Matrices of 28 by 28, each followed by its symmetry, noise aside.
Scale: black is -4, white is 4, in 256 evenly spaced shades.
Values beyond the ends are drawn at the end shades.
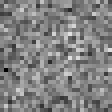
symmetric across the other diagonal.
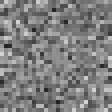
same after a half turn.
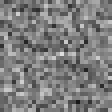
same after a half turn.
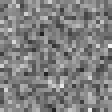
no symmetry.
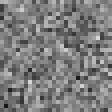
symmetric across the other diagonal.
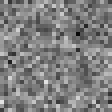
symmetric across the other diagonal.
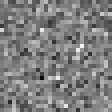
symmetric.
